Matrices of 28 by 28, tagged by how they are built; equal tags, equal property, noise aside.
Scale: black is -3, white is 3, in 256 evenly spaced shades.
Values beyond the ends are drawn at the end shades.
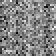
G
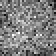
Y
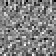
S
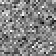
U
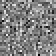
S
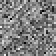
U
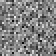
G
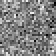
Y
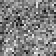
Y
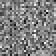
G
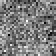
Y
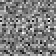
S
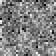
Y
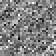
U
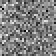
G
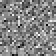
U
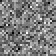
U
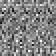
S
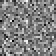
G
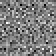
S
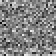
S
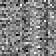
G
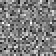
S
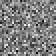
G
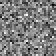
G
